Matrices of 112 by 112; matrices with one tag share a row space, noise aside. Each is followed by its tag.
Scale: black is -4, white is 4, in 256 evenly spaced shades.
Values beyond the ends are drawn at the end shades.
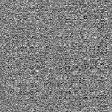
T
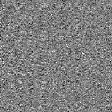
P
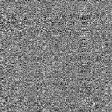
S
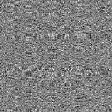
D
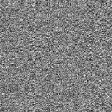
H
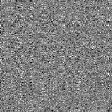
P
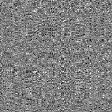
D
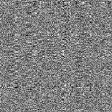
D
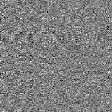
P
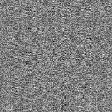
D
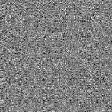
S
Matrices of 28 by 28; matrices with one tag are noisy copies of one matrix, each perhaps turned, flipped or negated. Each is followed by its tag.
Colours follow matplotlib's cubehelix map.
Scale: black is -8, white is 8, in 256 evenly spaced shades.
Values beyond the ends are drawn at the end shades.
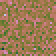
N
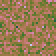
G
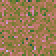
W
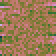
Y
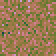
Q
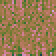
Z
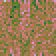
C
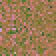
W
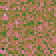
N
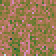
C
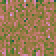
Y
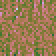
Z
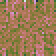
Y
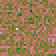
G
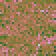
C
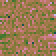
Z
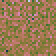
W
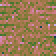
Y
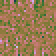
Z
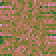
Y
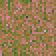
G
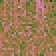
C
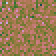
N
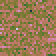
G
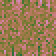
Z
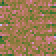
Y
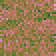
C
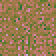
W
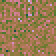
W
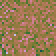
N
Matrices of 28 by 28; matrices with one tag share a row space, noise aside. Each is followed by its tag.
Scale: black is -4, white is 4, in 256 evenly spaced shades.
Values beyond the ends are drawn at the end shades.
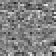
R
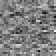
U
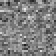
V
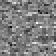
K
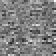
R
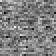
V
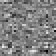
K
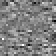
R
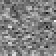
K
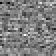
V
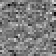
R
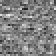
V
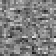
U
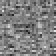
U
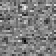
V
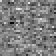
U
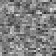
U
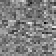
R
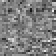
R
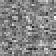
K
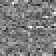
R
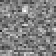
V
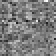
K
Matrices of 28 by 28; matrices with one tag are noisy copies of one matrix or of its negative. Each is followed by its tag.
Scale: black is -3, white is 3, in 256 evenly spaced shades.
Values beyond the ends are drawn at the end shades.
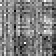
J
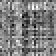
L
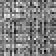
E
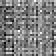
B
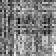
J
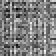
E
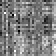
J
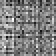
B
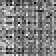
B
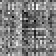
L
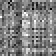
L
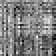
J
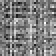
E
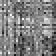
J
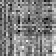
J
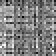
B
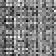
B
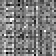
B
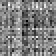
L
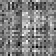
L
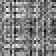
E
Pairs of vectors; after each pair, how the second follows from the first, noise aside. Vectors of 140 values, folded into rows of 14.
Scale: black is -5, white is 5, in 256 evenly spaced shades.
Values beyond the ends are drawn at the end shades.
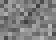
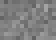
wrapped around, negated, shrunk.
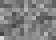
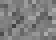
partly zeroed.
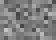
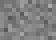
wrapped around, negated, shrunk.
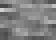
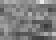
wrapped around.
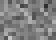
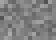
reversed, negated, shrunk.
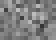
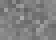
negated, shrunk.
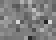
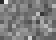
wrapped around.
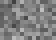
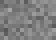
wrapped around, negated, shrunk.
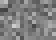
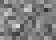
wrapped around.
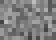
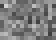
wrapped around.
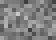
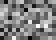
reversed, scaled up.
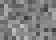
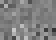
partly zeroed.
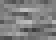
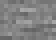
shrunk.
